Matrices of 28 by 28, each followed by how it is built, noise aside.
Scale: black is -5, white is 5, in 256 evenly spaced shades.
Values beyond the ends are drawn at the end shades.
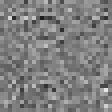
low rank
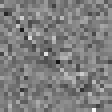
banded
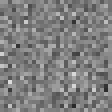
low rank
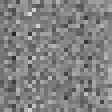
repeating rows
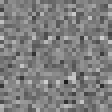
low rank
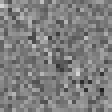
banded
